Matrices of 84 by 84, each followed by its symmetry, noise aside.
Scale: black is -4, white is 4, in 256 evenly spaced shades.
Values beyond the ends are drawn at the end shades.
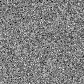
no symmetry.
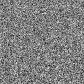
antisymmetric.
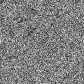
symmetric.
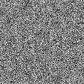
same after a half turn.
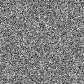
mirrored left to right.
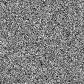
antisymmetric.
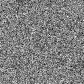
symmetric across the other diagonal.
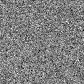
antisymmetric.
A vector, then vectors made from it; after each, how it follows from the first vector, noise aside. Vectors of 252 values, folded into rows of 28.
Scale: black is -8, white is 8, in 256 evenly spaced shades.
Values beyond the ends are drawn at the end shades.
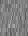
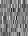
reversed, negated, scaled up.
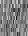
reversed, negated, scaled up.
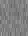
wrapped around, shrunk.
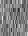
reversed, negated, scaled up.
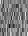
negated, scaled up.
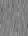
wrapped around, shrunk.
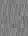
wrapped around, shrunk.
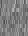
wrapped around.
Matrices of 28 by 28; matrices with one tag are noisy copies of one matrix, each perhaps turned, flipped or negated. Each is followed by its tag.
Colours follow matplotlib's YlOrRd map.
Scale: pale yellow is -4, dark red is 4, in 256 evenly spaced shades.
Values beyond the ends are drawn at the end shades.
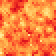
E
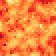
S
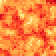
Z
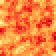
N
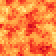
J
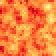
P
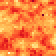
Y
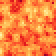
E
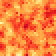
J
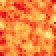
N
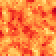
S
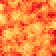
N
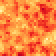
E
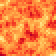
Z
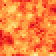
E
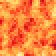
S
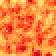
N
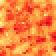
N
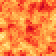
J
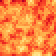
N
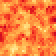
J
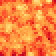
N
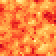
E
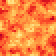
S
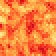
J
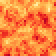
P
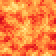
J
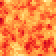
E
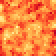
N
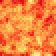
N
